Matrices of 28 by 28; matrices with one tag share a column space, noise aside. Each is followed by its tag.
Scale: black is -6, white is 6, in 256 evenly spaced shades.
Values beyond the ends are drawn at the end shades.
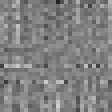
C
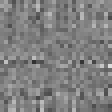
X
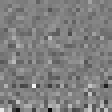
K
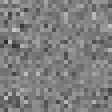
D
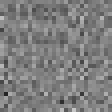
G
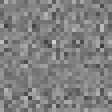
D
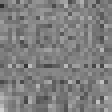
C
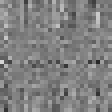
X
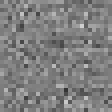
D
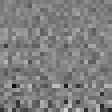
K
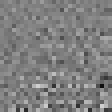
K
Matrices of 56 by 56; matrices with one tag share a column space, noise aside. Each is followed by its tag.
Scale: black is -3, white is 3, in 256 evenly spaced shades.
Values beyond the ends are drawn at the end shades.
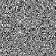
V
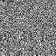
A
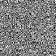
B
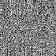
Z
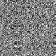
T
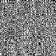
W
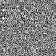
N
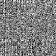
W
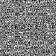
B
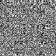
T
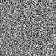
T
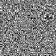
N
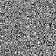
B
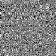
N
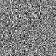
N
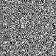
B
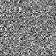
V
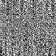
W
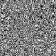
N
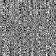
Z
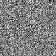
T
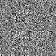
A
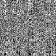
W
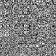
T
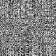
Z
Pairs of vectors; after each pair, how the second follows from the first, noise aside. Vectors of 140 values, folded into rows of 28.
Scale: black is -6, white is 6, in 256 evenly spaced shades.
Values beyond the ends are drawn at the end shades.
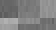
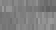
reversed, negated, shrunk.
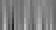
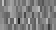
shuffled.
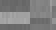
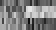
reversed, scaled up.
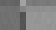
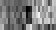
wrapped around, scaled up.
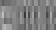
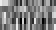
wrapped around, scaled up.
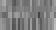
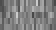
reversed, negated.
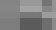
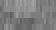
reversed, negated, shrunk.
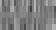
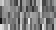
reversed, scaled up.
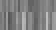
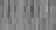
reversed, negated, shrunk.
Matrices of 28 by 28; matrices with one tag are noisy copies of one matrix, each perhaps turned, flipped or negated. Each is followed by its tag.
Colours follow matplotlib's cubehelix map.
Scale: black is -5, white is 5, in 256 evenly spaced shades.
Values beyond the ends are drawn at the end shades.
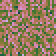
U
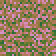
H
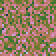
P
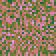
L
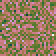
L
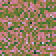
U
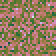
U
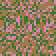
L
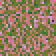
P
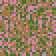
H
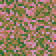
P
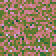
H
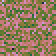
H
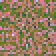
U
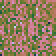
H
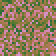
P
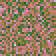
L
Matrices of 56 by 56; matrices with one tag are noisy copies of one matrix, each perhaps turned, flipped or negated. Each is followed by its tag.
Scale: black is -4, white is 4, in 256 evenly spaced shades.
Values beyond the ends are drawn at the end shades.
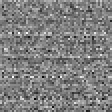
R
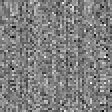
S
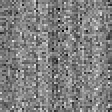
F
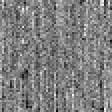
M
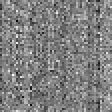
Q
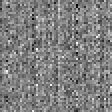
R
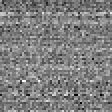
Q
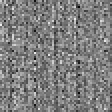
R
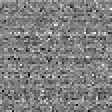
R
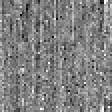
M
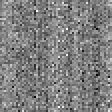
F
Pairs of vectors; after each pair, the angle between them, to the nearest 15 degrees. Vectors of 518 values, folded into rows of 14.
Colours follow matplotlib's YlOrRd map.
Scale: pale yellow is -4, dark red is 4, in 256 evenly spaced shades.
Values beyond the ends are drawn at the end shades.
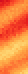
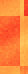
75 degrees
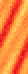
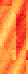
135 degrees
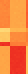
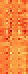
120 degrees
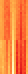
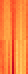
165 degrees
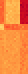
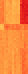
15 degrees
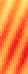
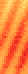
15 degrees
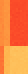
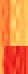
165 degrees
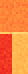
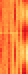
75 degrees
